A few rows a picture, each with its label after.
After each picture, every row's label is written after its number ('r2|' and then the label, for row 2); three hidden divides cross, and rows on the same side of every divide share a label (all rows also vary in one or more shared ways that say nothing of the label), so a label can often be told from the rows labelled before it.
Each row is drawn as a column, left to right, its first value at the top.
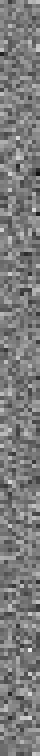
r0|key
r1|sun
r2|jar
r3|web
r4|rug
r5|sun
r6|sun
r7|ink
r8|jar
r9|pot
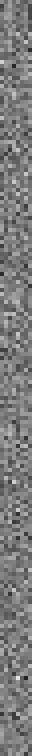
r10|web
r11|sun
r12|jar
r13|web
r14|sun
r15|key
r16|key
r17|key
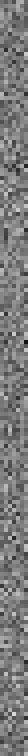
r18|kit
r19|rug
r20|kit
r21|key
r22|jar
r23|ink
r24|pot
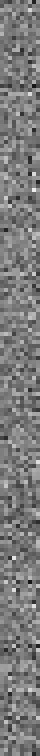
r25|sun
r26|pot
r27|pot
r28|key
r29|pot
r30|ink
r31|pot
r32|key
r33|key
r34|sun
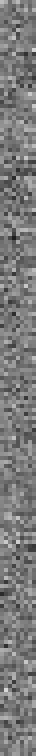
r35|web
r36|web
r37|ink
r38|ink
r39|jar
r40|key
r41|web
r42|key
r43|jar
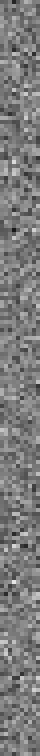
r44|web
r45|web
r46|web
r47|sun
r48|key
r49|jar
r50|web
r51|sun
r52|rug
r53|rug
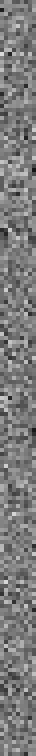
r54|web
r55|pot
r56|web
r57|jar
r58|jar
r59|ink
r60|sun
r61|key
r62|rug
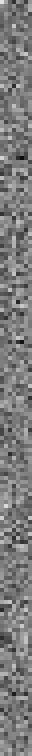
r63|web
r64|sun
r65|pot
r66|pot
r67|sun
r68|sun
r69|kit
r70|jar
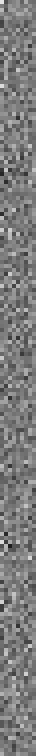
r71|web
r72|rug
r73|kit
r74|key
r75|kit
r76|sun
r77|key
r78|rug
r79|web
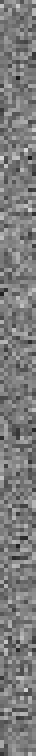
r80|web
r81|ink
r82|sun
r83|jar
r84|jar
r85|jar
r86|sun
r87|jar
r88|sun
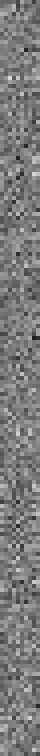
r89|key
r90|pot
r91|rug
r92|jar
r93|key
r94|jar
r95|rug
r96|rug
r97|key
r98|key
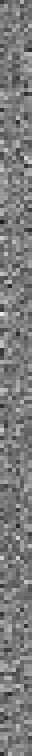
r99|sun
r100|sun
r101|pot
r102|jar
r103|jar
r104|pot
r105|key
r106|sun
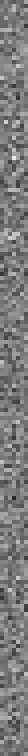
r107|sun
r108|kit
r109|key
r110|key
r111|jar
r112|pot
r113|sun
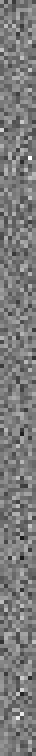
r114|sun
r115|jar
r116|ink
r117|sun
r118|key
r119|key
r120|sun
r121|sun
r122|web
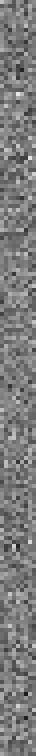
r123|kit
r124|sun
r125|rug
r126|rug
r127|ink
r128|rug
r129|jar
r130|web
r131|ink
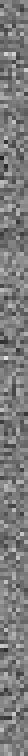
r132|key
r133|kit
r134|jar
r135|key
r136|ink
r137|web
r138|web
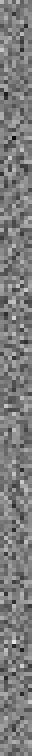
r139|ink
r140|web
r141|ink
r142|web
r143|ink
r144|sun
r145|pot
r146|web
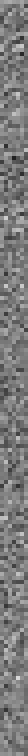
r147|jar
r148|web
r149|ink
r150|ink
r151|kit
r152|jar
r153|sun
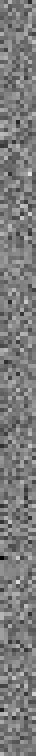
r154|jar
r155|kit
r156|key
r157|key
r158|rug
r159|web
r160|jar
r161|rug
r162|rug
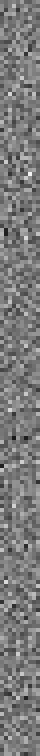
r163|kit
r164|web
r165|pot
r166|sun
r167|web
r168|rug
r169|sun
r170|rug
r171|rug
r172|key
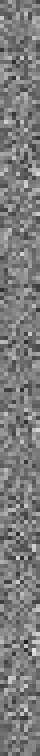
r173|ink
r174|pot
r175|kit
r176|key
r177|rug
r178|kit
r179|key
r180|pot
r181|kit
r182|ink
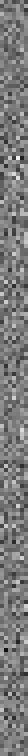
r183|kit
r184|sun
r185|ink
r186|sun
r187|key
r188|kit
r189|jar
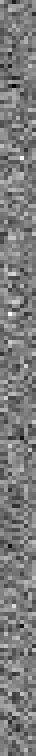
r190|ink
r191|key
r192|ink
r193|pot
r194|web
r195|web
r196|key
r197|key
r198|kit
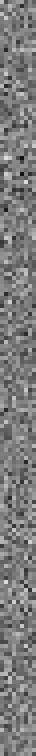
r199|ink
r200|rug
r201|jar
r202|ink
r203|ink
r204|key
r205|kit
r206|pot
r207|key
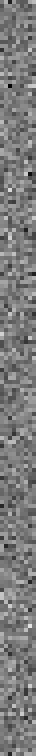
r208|ink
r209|ink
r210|key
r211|kit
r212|kit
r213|key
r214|jar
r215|pot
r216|web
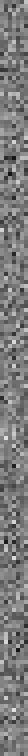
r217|ink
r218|ink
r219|pot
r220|key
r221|sun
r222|web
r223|kit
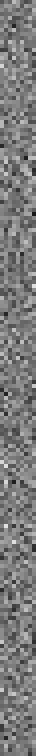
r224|sun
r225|web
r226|sun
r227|key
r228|ink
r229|pot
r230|jar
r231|ink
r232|web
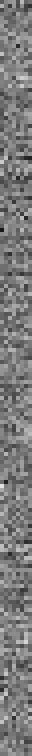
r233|kit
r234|rug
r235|pot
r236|jar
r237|rug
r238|web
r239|rug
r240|rug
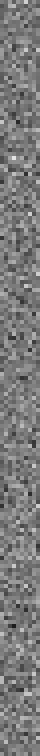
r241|kit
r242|sun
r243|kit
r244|kit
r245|ink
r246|kit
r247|rug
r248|ink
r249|sun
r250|key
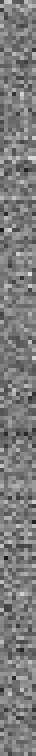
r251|web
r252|web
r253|ink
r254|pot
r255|kit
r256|key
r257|kit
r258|ink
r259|web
